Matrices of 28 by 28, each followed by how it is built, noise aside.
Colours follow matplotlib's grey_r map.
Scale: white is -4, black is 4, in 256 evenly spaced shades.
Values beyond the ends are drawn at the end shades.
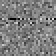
uneven rows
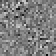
block diagonal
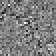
block diagonal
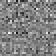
low rank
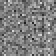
repeating rows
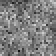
smooth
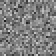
noise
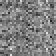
repeating rows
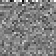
uneven rows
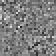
block diagonal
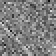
Toeplitz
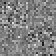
block diagonal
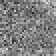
smooth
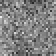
smooth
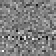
uneven rows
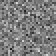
repeating rows
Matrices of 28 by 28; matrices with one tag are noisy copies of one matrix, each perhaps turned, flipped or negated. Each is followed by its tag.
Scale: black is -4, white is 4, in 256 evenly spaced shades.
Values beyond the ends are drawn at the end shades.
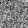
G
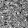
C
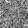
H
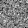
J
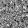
C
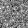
G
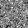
H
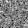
H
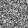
J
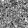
H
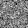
J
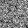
G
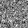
C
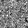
H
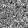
C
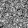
G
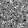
C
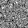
C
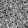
G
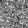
G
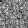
G
